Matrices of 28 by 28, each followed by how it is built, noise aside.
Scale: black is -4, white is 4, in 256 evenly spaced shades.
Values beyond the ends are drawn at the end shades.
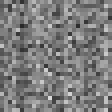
repeating rows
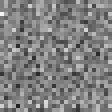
repeating columns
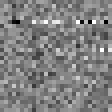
uneven rows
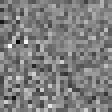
lower triangular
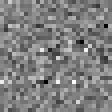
uneven rows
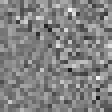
upper triangular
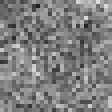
smooth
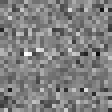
uneven rows
